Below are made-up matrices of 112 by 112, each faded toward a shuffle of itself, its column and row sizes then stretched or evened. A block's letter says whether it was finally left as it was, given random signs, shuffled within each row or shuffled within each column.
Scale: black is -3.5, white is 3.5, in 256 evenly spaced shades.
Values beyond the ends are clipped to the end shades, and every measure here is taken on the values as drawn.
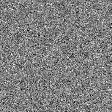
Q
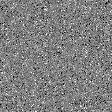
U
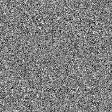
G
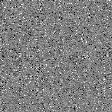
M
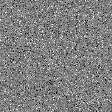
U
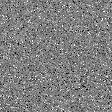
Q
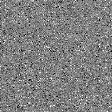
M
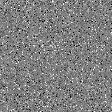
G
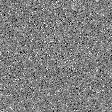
Q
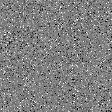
U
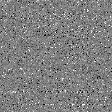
G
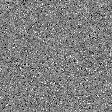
Q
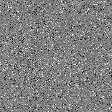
Q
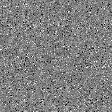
G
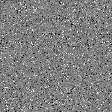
Q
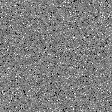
Q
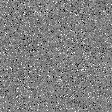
G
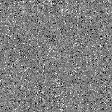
M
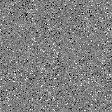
M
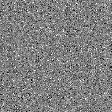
M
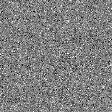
G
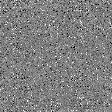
G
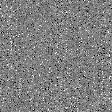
U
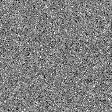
U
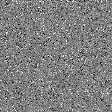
G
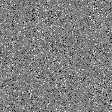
U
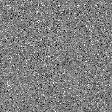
M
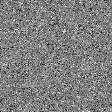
Q
